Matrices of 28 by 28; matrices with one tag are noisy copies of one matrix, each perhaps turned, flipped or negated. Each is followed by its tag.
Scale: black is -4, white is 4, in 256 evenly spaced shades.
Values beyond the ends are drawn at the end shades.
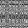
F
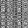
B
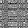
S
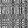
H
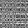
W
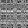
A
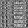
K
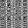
B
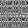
B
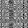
F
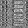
K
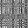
H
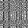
S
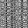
B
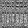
K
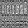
K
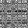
A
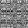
A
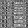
K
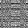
S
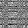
S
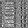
K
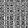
W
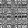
A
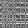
W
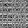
W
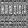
K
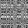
A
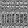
K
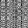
B
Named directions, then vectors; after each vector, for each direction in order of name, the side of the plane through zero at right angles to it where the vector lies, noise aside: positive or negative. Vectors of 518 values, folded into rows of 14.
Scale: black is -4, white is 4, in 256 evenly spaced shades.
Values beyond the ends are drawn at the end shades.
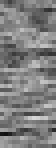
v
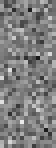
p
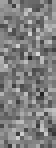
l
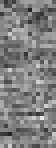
negative, positive, positive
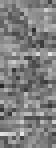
positive, positive, negative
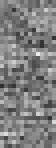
positive, positive, negative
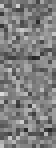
positive, positive, positive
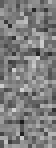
negative, negative, positive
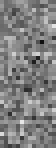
positive, positive, negative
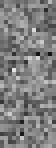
negative, negative, positive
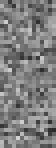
positive, positive, positive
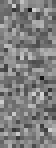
negative, positive, negative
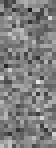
negative, positive, positive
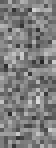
negative, positive, negative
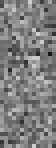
negative, negative, positive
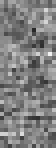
positive, positive, negative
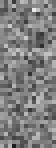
negative, positive, negative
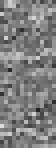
negative, negative, negative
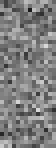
negative, positive, positive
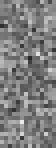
positive, positive, negative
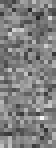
negative, positive, positive
